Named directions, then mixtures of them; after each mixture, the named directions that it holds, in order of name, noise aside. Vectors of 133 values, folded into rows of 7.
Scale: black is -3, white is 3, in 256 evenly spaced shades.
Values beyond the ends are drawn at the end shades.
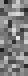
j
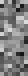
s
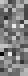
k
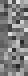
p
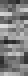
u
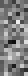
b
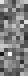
k, s.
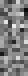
b, j, k.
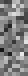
j, s.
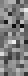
b, j, k.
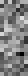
s.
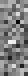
b.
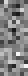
b, j, s.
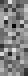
k.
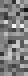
b, k, p.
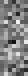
b.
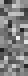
j.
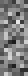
b.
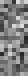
k, p, s.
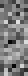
b.
